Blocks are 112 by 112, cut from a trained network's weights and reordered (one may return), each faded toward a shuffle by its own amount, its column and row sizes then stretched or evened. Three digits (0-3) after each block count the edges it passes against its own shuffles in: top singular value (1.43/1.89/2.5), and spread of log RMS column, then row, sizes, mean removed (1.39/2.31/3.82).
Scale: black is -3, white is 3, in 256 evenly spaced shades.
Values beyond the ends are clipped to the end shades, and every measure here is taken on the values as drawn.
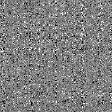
1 2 2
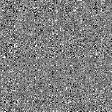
0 2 2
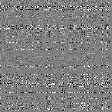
2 2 3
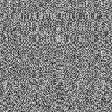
3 0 0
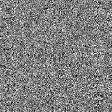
2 1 1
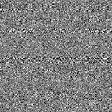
2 0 2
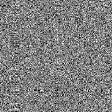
2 1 1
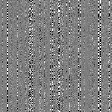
3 3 0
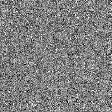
1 1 1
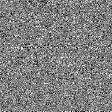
0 0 2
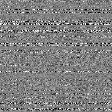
1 0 3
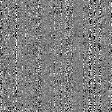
0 3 1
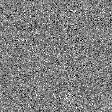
0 1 1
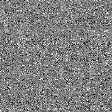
1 1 2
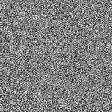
2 0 1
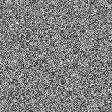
2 0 0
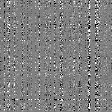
1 3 2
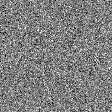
0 1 0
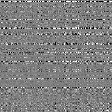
3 1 3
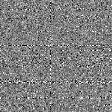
2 1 2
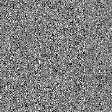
1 2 0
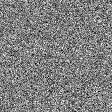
0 0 0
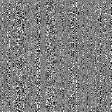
0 3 1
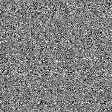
0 0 2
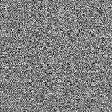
2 0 1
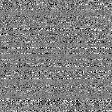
0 1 3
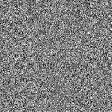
2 1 0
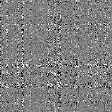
0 3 2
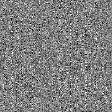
1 2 0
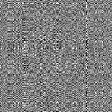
3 2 2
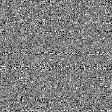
1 1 2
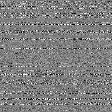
0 0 3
